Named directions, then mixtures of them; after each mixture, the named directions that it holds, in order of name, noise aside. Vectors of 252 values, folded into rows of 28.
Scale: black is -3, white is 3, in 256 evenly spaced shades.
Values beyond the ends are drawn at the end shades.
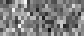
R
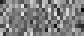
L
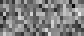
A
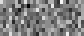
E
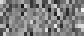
L.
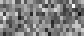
A.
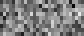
A.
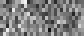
L, R.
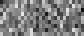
L, R.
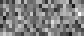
A.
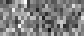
R.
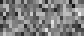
A.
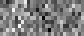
R.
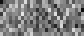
L, R.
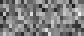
A.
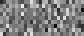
L.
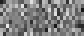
L.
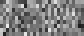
L, R.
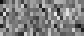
A, L.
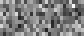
A.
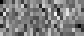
A, L.
